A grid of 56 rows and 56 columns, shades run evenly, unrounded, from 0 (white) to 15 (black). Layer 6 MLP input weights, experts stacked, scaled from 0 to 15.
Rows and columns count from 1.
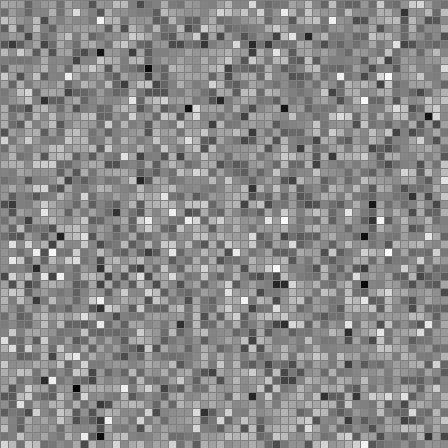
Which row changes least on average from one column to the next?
40
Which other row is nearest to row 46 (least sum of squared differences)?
42
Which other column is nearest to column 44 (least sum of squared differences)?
37
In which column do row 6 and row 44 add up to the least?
50
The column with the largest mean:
47
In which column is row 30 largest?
46
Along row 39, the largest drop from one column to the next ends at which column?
14
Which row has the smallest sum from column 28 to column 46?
2
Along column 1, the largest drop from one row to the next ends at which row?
18
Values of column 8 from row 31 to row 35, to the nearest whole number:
4 8 6 8 1
